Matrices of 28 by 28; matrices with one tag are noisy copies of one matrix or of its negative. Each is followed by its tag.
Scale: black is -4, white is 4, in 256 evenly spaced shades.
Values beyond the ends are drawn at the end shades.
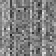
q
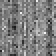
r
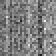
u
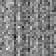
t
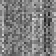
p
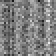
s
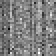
q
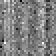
s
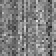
r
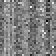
s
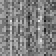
u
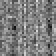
r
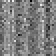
s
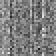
q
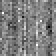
r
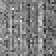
u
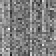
q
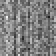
t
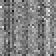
s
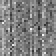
q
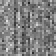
t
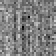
t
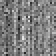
t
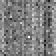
p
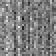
t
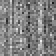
u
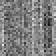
p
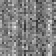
r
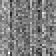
q
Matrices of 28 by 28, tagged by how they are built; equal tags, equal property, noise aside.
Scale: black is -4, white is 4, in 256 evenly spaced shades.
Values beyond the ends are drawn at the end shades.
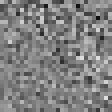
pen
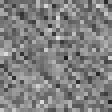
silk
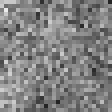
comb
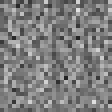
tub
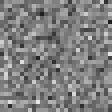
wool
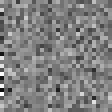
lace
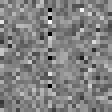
lace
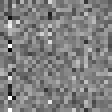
lace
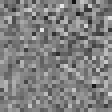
pen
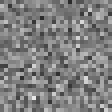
wool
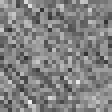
silk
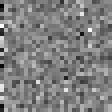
lace
